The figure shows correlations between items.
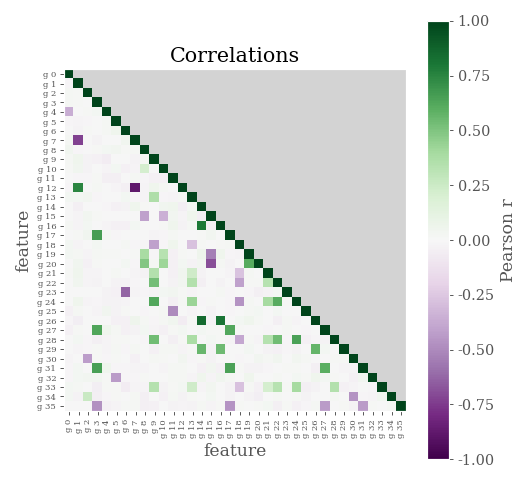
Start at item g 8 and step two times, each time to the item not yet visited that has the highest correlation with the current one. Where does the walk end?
g 19
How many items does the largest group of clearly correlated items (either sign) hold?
8
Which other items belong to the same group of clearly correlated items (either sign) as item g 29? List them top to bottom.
g 14, g 16, g 26
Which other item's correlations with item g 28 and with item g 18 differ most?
g 24
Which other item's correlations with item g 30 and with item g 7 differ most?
g 12
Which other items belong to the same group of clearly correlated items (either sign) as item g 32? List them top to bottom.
g 5
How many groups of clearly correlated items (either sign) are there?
10
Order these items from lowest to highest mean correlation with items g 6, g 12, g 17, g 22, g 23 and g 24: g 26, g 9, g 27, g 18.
g 18, g 26, g 27, g 9
